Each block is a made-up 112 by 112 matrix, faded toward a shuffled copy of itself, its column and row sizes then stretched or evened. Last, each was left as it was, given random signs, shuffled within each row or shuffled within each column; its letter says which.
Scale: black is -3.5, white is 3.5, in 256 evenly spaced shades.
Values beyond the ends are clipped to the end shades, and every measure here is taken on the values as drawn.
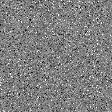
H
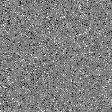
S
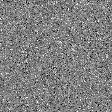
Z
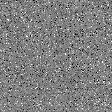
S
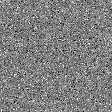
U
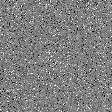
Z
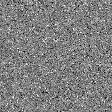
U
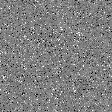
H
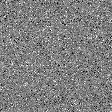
U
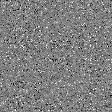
H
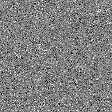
H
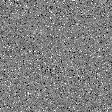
U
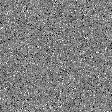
Z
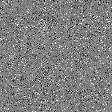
H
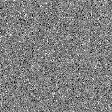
S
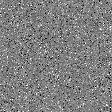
Z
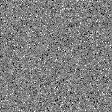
S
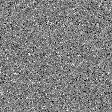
U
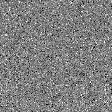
S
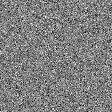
Z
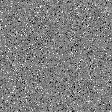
Z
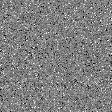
H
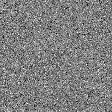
Z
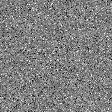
U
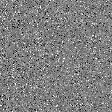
S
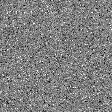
U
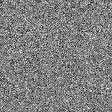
U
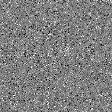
S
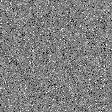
Z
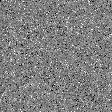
U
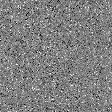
Z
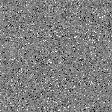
S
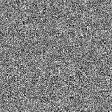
S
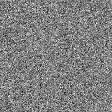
S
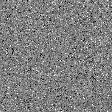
Z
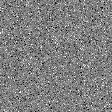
Z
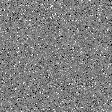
U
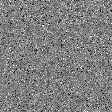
U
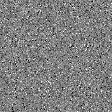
S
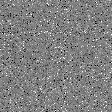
H
